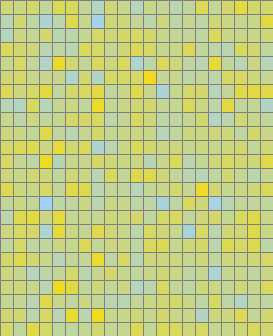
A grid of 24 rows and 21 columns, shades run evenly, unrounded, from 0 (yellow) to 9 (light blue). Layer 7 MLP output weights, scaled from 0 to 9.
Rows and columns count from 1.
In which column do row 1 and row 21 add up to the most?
11
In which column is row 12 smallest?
4
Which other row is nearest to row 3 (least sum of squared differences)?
10
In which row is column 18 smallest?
8
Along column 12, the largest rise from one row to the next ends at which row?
7
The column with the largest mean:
17
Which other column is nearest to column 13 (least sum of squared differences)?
14
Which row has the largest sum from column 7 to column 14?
15
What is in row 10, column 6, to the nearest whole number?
6
